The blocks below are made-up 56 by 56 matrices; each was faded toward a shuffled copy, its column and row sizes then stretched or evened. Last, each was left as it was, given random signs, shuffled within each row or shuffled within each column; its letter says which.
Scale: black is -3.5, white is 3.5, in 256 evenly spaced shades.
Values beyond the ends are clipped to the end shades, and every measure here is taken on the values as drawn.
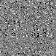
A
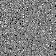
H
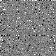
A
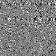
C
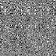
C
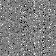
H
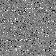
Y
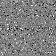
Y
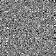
A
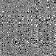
C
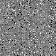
H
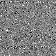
Y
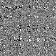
A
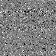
Y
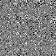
A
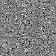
H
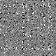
A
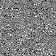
Y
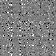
C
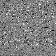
Y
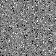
H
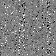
H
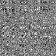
C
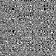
C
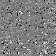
A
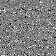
Y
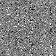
H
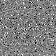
Y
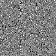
H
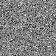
Y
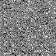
A
